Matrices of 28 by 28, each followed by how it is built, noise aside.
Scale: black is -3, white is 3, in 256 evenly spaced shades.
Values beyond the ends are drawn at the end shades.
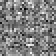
blocks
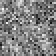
smooth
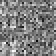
blocks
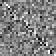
banded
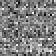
blocks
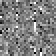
uneven columns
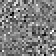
block diagonal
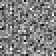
repeating rows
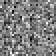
repeating rows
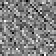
Toeplitz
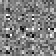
low rank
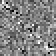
banded
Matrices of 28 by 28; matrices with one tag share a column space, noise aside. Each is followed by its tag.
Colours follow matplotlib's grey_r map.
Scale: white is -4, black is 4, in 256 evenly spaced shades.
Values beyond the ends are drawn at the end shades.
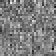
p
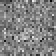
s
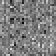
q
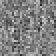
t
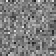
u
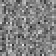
q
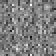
q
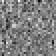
u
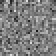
u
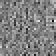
t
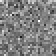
p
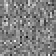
t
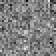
u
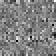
s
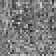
t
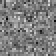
u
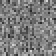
q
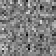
p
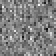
s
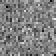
s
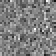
s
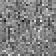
t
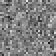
u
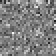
p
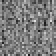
t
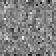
s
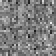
q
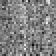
q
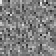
p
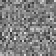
s
